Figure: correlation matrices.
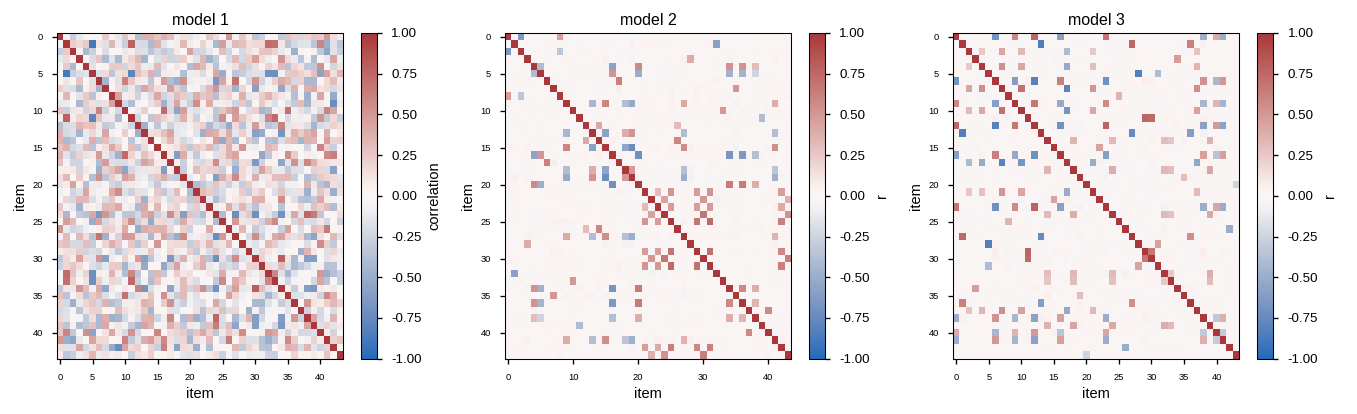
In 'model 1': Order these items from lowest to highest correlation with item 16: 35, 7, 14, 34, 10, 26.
7, 34, 14, 26, 35, 10
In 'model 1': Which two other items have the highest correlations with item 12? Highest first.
34, 30
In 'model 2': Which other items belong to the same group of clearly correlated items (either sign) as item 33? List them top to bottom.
10
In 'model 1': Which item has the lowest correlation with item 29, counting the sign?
37
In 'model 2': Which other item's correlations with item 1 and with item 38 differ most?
32
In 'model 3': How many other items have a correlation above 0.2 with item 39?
5
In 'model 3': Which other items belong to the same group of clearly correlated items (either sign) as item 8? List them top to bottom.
25
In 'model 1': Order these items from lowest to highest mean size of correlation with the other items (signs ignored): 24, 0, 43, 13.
43, 0, 13, 24
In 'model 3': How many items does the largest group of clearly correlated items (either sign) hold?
9
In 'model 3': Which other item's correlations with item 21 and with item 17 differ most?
7
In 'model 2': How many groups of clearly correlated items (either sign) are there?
13
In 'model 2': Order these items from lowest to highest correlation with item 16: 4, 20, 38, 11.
20, 4, 38, 11
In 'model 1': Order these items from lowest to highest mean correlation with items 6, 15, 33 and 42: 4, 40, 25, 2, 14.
14, 2, 4, 40, 25
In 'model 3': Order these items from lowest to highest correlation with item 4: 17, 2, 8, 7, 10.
17, 8, 2, 10, 7
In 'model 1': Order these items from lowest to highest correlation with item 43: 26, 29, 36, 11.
11, 29, 26, 36
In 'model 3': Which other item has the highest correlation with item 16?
6
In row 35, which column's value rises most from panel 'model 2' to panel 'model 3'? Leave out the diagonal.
19
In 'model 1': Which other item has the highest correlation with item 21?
9
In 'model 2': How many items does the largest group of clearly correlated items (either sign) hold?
7
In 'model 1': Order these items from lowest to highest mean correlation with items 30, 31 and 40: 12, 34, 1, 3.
12, 3, 1, 34
